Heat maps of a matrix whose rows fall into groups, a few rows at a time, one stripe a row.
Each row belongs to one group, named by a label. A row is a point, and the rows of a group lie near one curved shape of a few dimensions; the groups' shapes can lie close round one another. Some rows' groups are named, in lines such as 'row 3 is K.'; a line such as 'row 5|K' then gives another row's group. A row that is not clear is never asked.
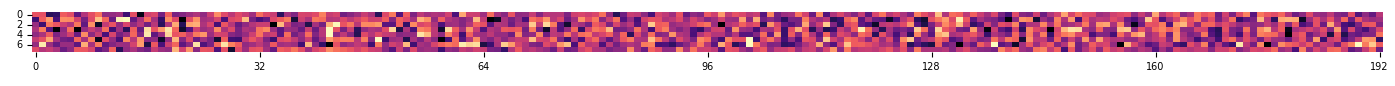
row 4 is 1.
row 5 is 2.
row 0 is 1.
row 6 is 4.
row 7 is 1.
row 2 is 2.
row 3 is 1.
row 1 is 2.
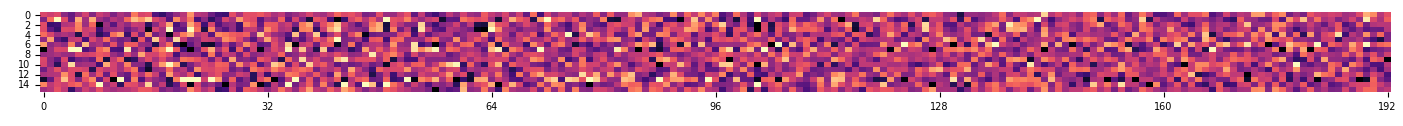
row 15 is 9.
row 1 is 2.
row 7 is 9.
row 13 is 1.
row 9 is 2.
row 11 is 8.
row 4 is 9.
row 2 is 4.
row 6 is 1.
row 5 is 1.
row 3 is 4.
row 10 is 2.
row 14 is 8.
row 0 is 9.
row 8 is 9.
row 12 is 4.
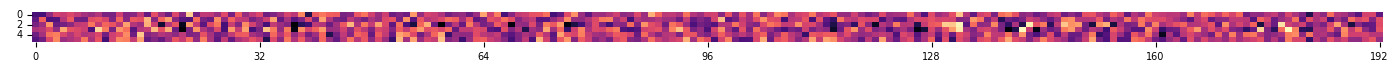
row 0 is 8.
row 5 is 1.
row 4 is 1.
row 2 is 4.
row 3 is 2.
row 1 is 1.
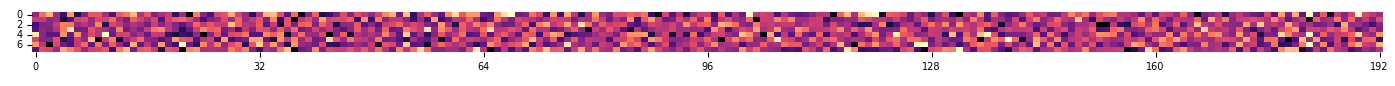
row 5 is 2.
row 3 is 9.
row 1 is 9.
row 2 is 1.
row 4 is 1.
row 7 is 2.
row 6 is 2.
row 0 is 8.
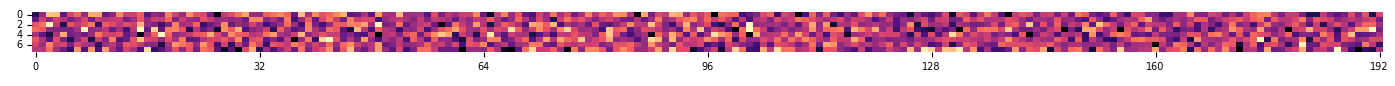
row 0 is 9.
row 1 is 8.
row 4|2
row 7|4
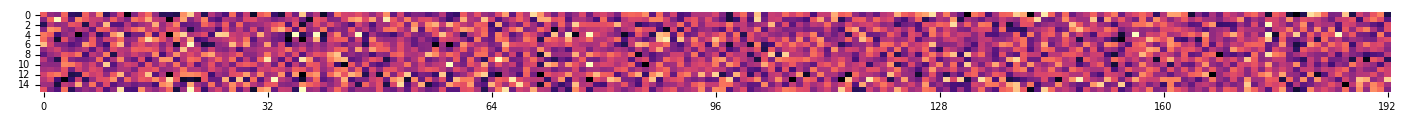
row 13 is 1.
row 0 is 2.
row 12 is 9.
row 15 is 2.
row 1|2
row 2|1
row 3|8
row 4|9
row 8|1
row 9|2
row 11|1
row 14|4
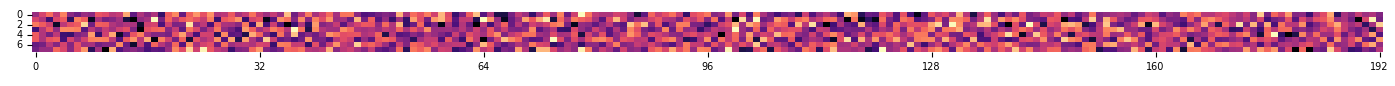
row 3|8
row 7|1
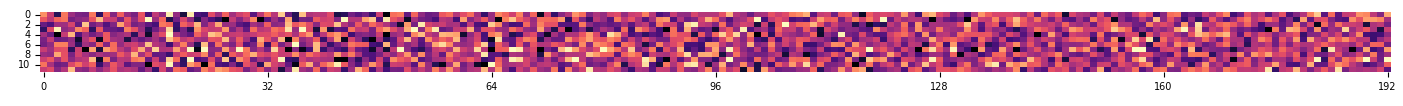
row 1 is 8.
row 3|8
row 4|2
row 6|4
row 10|4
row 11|9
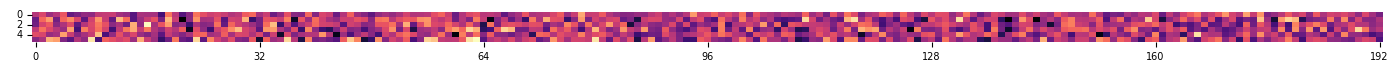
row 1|2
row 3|8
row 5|4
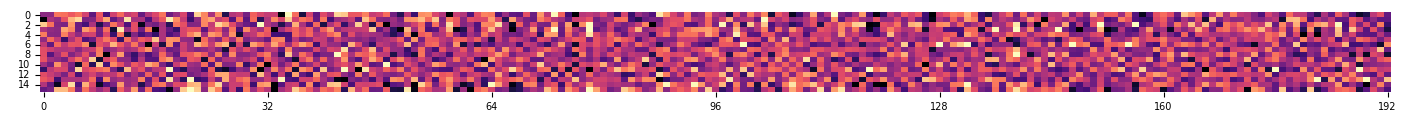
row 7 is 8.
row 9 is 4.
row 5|1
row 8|2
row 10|4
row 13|2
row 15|1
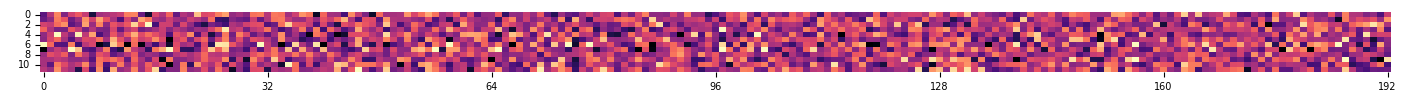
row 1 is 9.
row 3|9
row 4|2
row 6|9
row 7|9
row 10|2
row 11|4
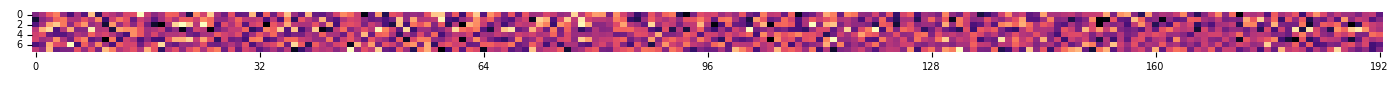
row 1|1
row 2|1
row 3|8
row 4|9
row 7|4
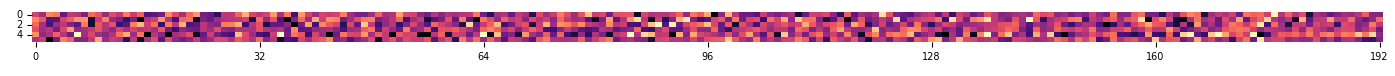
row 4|1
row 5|1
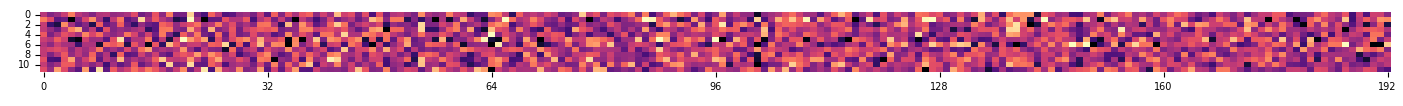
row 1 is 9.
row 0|4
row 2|2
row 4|8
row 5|9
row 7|8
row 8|1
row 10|4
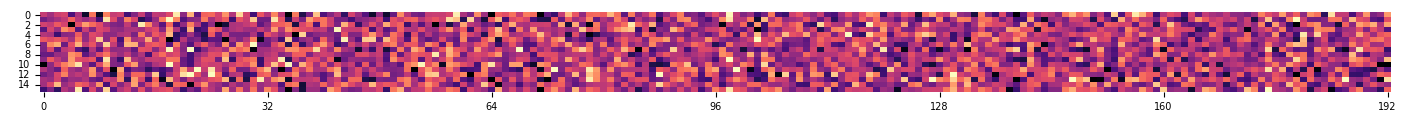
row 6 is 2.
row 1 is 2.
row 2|9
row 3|4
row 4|9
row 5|8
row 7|4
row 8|9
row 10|9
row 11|1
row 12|1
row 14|2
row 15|1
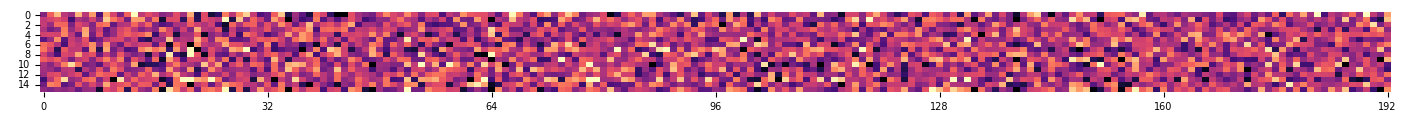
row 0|2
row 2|9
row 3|8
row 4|1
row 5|8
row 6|4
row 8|4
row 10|9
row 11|4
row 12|1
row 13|1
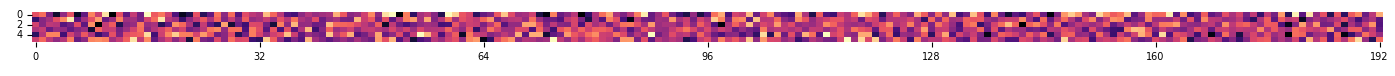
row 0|1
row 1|9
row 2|2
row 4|1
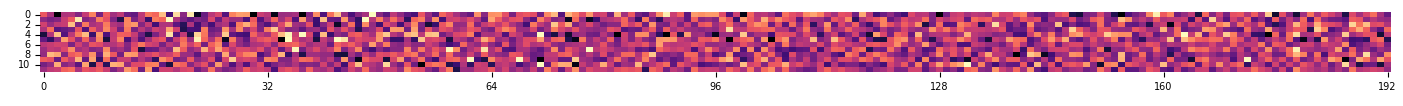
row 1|9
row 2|1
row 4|8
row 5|2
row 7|9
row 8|2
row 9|4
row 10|4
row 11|1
